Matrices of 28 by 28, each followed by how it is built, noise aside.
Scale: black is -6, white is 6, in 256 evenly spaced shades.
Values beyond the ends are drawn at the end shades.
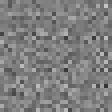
low rank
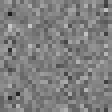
uneven columns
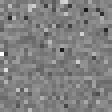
sparse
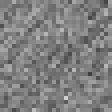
Hankel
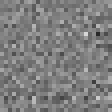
low rank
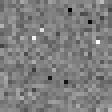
sparse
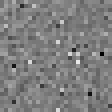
sparse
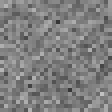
Hankel
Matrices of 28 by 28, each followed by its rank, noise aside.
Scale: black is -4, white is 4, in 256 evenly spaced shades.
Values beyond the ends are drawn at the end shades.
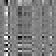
one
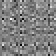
three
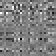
three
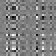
one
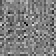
four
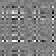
one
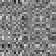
four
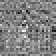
four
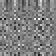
two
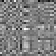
four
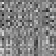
three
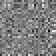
four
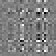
two
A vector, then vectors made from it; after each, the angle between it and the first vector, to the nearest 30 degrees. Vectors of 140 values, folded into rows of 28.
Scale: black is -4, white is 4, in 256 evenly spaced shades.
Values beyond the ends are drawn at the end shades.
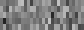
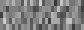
120 degrees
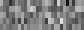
60 degrees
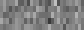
120 degrees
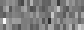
150 degrees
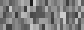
60 degrees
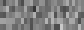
120 degrees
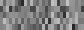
150 degrees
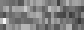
120 degrees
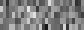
90 degrees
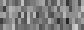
60 degrees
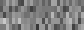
150 degrees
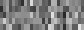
150 degrees
